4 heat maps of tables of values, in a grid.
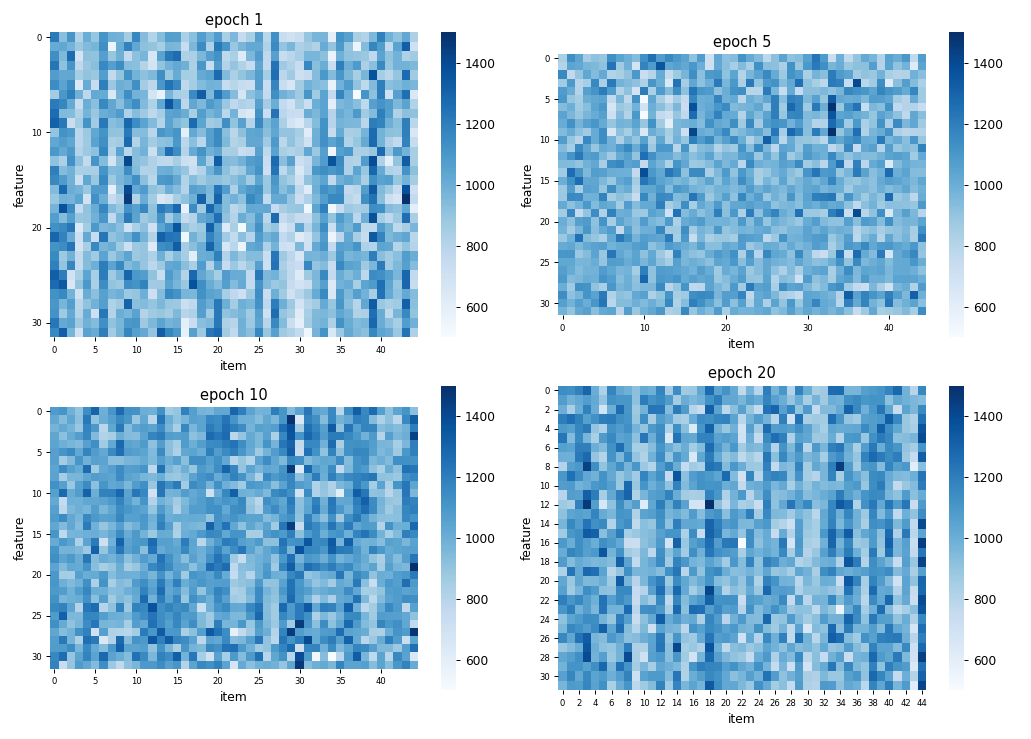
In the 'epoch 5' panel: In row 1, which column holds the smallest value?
43
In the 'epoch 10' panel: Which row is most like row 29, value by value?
5
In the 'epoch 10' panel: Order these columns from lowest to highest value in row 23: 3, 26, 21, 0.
26, 3, 21, 0
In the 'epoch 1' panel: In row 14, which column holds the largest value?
39
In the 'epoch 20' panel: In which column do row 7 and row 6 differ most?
7
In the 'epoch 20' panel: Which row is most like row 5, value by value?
9
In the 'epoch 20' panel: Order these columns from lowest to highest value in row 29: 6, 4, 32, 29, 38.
6, 32, 29, 4, 38
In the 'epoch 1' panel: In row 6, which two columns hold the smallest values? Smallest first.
37, 13
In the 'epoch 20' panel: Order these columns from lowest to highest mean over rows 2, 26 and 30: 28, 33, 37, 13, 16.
16, 13, 28, 37, 33
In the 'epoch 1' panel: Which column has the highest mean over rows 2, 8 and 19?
27
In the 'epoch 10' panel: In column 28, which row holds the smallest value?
31
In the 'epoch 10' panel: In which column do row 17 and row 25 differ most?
34
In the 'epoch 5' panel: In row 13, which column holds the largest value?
34
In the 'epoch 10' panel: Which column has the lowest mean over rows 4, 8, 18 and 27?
40
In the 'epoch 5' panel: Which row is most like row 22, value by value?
11
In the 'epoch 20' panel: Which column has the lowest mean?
43
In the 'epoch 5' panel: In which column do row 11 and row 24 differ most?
36
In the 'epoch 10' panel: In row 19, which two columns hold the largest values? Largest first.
44, 29
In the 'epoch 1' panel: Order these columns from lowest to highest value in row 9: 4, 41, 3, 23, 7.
3, 7, 41, 23, 4
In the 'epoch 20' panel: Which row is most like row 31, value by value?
14
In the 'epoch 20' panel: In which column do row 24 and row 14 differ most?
28
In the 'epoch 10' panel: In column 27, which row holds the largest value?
0
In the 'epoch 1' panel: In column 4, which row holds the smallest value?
17
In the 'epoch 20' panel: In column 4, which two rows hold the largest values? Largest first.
15, 19
